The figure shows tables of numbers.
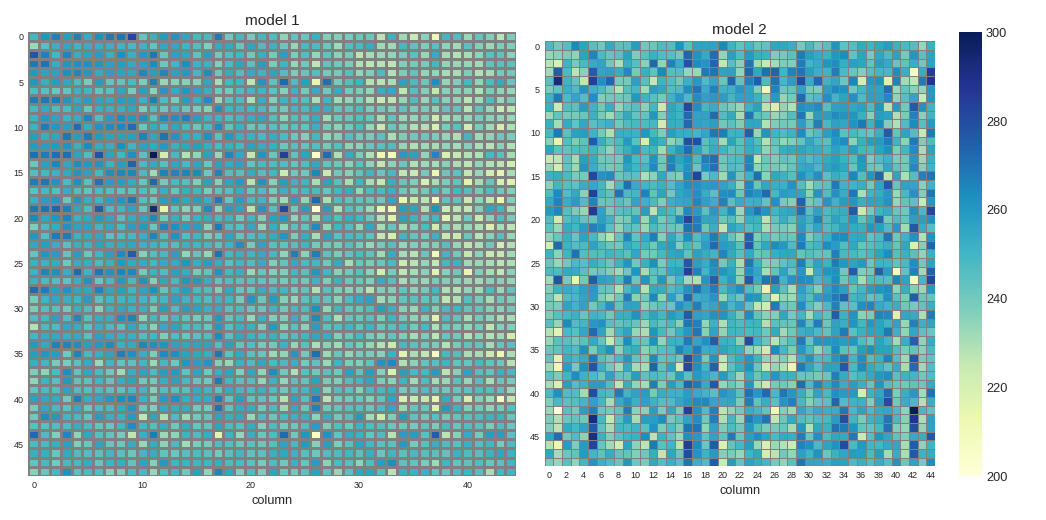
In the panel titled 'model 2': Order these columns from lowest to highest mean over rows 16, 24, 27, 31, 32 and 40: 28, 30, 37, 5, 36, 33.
36, 30, 37, 28, 5, 33
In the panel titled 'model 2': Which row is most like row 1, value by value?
48
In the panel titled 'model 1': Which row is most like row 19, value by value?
13
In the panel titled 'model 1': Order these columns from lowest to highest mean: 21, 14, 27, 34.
34, 27, 21, 14
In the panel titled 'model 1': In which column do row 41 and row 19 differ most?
26
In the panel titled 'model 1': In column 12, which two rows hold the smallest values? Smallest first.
19, 13
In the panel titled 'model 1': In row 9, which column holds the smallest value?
37
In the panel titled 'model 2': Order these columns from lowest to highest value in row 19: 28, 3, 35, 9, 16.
3, 9, 28, 16, 35
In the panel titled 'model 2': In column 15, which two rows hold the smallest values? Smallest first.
37, 46
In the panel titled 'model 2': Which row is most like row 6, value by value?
18
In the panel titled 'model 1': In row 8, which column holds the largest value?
17
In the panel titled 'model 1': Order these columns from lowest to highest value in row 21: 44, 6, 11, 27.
44, 27, 11, 6
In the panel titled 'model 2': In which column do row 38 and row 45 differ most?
5
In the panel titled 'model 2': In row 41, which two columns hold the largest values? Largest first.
39, 33
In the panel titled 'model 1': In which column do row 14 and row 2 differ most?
0
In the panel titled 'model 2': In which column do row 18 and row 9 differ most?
1
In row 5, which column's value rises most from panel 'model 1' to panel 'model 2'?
26
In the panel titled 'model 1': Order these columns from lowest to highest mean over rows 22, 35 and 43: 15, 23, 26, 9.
23, 15, 26, 9
